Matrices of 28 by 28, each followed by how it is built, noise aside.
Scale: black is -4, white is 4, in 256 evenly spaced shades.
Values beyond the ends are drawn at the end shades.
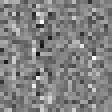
uneven columns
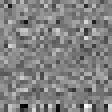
low rank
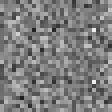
repeating rows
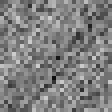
Hankel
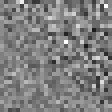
upper triangular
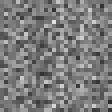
repeating rows
